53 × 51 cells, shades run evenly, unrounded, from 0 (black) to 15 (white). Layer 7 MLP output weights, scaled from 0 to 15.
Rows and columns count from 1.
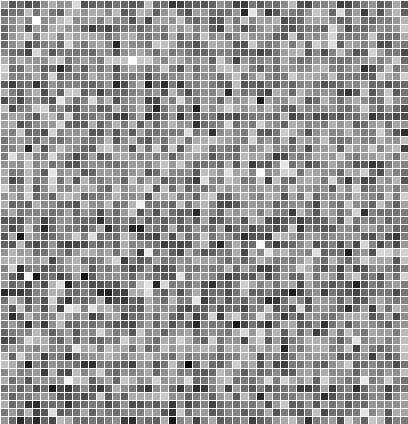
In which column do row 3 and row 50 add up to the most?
5
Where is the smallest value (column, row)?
24, 46
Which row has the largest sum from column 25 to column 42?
22
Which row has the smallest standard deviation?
18
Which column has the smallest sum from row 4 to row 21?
15
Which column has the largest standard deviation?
4
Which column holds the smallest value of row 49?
7
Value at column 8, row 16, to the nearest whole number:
12
